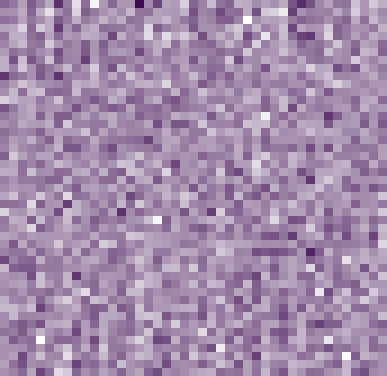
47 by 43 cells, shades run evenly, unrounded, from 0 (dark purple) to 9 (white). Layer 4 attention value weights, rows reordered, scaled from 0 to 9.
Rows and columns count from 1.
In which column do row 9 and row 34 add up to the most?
35
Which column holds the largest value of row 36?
16
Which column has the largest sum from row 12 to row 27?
29
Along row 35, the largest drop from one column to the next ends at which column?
9
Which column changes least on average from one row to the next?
6
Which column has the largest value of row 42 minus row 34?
23
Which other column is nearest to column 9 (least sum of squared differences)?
42
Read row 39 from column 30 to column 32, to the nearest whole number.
6 4 3
